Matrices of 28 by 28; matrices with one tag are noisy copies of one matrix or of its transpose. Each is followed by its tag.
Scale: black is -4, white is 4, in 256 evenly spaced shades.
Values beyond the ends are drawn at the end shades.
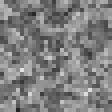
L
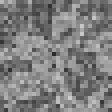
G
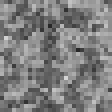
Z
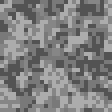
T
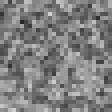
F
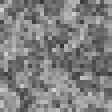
T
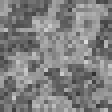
G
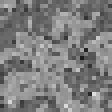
G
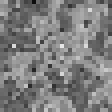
G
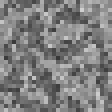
F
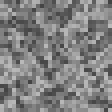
L
